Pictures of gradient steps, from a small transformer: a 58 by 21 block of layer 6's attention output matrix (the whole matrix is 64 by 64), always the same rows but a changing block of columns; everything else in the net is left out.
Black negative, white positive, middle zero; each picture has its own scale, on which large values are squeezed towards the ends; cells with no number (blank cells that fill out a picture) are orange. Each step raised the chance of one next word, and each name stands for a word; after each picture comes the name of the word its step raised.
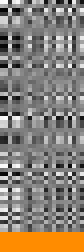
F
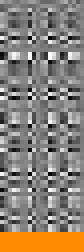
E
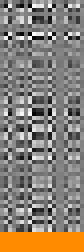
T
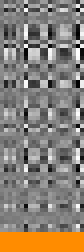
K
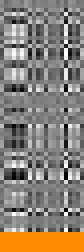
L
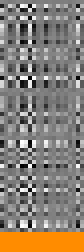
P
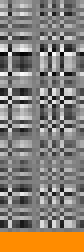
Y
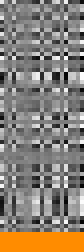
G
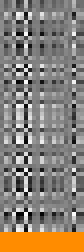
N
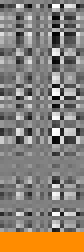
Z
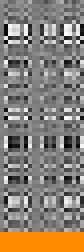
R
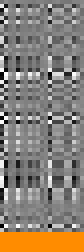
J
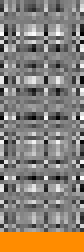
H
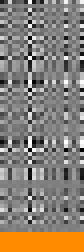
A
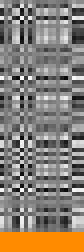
P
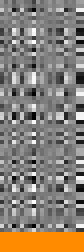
H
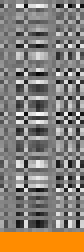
J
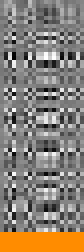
E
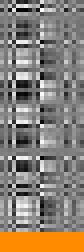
K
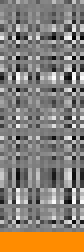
G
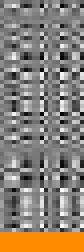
J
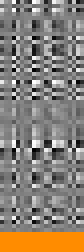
A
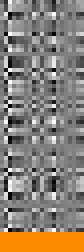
N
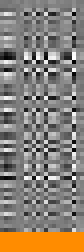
E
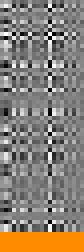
T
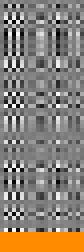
N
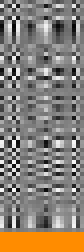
P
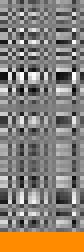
G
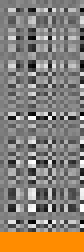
F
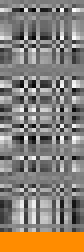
K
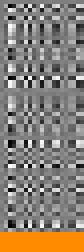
P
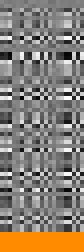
E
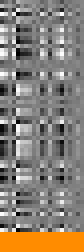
L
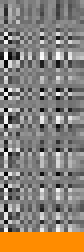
E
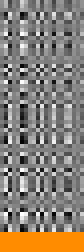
N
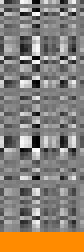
A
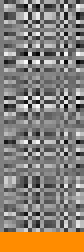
Z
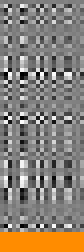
J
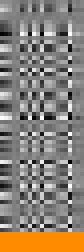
H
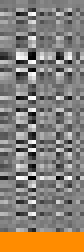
E
